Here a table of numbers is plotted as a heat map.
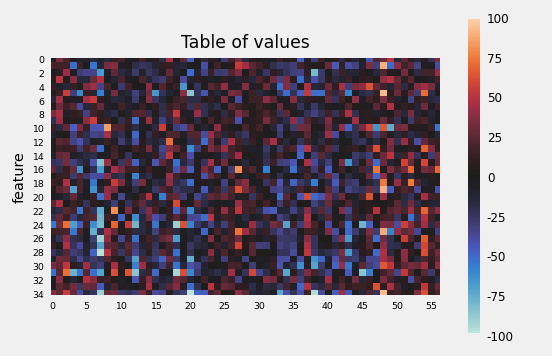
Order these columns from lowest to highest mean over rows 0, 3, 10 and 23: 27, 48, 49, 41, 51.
41, 27, 49, 51, 48
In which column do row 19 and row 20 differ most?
3
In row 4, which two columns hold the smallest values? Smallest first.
19, 33
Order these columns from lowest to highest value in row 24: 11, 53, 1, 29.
53, 1, 29, 11
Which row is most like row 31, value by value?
24
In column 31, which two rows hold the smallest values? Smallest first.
16, 22
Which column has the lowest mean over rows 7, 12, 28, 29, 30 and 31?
12
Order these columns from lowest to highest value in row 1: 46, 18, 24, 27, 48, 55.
18, 55, 24, 46, 27, 48
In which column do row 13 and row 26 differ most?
47
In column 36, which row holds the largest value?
10
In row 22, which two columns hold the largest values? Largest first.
9, 54
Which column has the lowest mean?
7
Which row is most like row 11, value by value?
17
